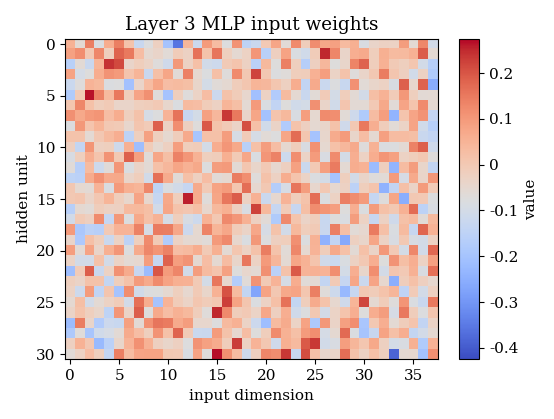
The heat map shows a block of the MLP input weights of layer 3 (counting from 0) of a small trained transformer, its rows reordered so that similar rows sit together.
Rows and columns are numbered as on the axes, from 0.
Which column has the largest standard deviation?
36
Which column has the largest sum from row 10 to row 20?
16
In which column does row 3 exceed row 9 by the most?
19
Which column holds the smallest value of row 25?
9
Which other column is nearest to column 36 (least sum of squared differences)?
0
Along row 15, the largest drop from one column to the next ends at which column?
34
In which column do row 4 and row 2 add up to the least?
37
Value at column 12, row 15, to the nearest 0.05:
0.25
